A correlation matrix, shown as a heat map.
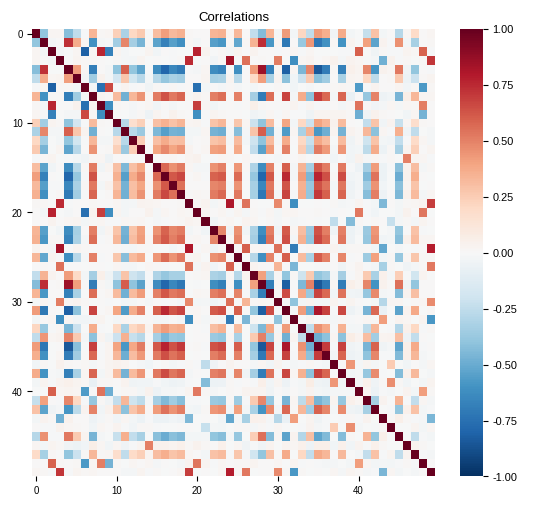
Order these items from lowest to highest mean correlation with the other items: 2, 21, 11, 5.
11, 5, 21, 2
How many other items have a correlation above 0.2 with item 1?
8
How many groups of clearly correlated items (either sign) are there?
5
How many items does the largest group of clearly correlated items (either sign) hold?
29
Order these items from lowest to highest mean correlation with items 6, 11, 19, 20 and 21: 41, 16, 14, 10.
16, 10, 14, 41
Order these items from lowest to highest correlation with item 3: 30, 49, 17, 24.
17, 30, 49, 24
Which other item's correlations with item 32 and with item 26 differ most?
24
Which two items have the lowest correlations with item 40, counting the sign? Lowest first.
6, 9
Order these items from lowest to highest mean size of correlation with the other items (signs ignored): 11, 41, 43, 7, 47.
43, 47, 41, 11, 7
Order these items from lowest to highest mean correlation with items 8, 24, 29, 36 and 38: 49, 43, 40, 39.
43, 39, 40, 49
